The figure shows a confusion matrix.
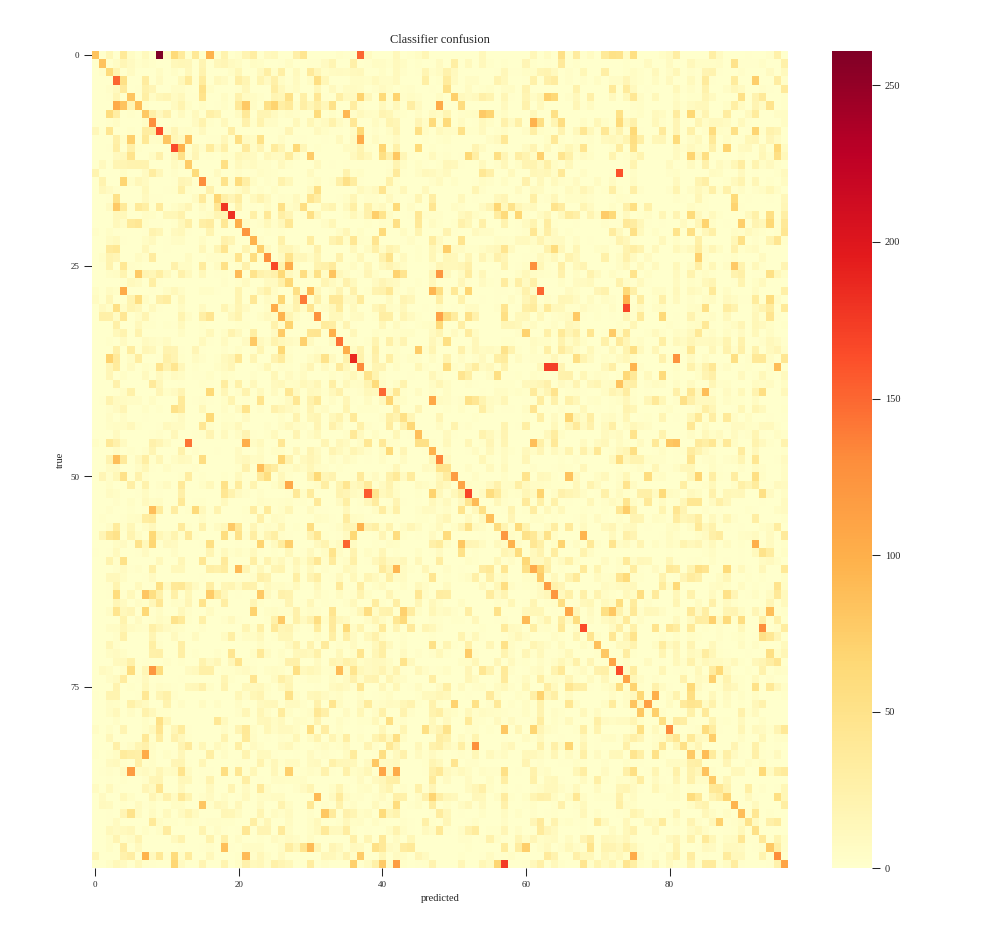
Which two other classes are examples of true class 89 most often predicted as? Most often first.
15, 42
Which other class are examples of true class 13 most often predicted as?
18
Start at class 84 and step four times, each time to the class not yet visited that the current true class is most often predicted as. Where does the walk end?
61
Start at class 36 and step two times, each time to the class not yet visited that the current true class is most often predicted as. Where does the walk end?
86
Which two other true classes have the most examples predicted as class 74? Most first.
30, 29
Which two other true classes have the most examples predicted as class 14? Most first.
54, 0
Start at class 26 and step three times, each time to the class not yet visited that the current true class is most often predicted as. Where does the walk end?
92
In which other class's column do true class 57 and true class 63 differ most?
68
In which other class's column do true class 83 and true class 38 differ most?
7
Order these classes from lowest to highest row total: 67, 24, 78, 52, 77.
78, 24, 77, 67, 52
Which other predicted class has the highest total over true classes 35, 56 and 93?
37
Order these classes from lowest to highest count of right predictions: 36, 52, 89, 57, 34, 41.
41, 89, 57, 34, 52, 36
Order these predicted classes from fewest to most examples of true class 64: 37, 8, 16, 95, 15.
15, 37, 95, 8, 16
